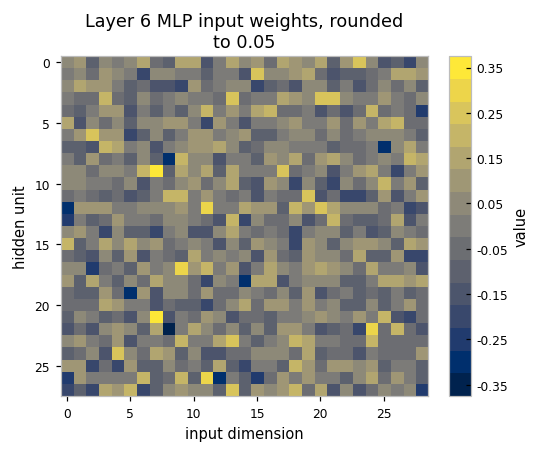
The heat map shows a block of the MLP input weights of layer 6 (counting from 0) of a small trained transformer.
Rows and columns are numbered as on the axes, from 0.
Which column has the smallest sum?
14
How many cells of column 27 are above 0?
10
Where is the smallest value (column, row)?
8, 22
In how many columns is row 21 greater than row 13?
15
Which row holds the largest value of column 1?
2
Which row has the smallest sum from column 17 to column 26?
11
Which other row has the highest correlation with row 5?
18
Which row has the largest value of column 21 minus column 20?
13
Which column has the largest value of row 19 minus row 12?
0
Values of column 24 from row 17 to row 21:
0.15 0 -0.05 0.05 0
